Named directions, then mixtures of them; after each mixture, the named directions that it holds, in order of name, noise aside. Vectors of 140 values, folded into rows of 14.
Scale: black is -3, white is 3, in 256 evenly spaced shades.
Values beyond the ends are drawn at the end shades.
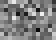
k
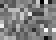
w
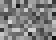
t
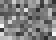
k, t, w.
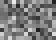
k, t.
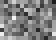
k, t, w.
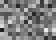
t, w.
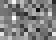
k, t.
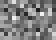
k.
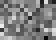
k, t, w.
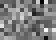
w.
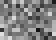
k, t, w.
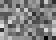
t, w.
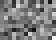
t, w.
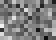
k, t, w.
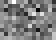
k.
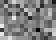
k, t, w.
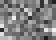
k, t, w.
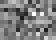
k, t, w.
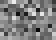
k.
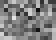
k, w.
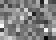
t, w.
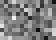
k, t, w.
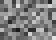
t.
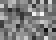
k, w.
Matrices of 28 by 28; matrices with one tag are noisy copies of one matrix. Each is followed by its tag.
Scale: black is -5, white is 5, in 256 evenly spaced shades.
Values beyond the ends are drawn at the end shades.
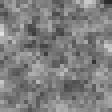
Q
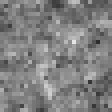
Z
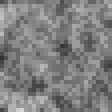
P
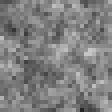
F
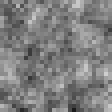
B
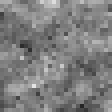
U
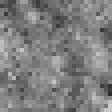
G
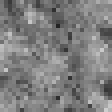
G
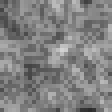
F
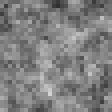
Z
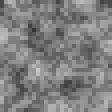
Q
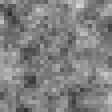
B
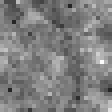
G
